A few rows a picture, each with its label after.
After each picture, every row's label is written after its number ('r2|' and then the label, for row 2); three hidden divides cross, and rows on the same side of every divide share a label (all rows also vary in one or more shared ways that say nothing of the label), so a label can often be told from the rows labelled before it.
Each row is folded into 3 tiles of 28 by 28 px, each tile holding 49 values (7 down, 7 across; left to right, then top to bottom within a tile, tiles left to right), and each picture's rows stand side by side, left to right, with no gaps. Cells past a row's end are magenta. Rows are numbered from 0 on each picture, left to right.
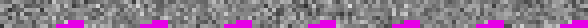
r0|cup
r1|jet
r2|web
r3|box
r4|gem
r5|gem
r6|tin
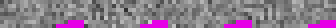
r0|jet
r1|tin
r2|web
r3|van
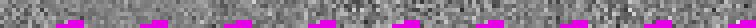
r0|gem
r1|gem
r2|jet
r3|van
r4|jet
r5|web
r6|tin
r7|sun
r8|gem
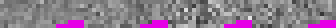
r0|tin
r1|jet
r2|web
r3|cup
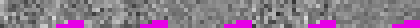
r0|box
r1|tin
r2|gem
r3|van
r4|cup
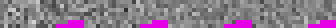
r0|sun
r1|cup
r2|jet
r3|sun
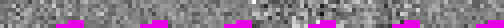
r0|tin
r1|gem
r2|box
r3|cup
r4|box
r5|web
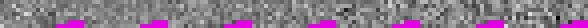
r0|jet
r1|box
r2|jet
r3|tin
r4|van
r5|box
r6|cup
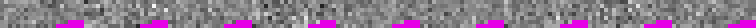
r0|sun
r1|tin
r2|cup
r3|sun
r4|tin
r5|web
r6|van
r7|van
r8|jet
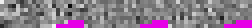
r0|web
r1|gem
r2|gem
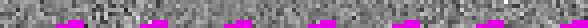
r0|van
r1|box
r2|van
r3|gem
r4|sun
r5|box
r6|gem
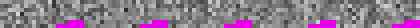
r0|van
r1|cup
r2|cup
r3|van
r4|jet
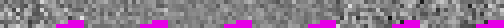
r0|sun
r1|web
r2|box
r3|tin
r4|cup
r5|box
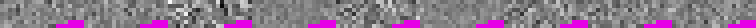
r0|tin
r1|tin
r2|van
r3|sun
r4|sun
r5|cup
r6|gem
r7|cup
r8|gem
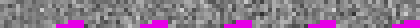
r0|van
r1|gem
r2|box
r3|jet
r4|tin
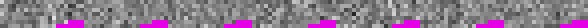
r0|van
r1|jet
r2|cup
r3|jet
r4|box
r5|cup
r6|gem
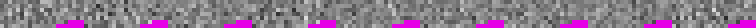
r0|web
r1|cup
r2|gem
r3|van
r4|tin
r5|tin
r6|gem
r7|box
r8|cup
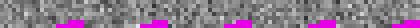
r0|tin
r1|web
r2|van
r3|tin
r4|web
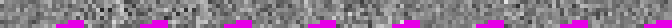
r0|cup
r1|tin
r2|tin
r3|box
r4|tin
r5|web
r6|gem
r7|tin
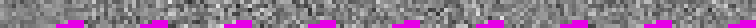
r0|tin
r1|cup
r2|jet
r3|sun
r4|jet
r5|cup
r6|van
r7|jet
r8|jet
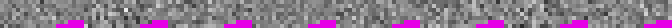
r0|web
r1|van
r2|tin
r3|sun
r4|web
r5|jet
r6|van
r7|tin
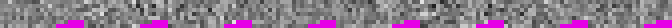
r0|gem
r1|web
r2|gem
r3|jet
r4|van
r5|box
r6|sun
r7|sun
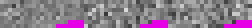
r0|box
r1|jet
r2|cup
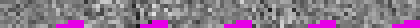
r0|box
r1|box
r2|box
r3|tin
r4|gem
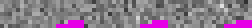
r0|gem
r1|sun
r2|tin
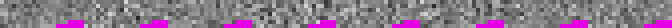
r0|box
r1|tin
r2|sun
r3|tin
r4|sun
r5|box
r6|jet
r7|sun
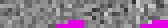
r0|gem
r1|sun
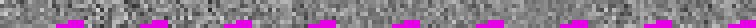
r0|jet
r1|box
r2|sun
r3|tin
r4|sun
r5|sun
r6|box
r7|sun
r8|tin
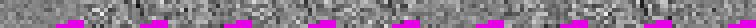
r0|box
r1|van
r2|tin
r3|box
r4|sun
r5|web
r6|gem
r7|gem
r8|cup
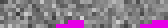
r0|box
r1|jet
